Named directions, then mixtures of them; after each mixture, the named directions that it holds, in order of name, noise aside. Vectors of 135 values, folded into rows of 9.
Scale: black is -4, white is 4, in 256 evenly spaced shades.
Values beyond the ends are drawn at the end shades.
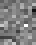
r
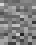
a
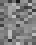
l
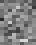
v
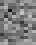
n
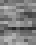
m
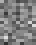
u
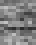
m.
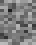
l, n, u.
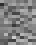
a, n, u.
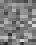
u, v.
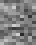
a, m.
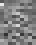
a, u, v.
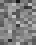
l, u.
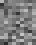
a, u.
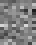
a, r.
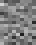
a.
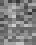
l, m, r.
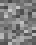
l, n, v.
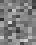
v.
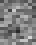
r, v.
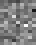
l, r, u.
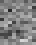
n, r, v.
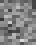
v.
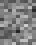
r, v.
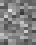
n.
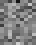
l.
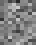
l, v.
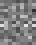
a, r, u.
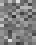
l, n.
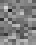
m, n, v.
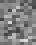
v.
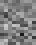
a, n.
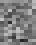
v.
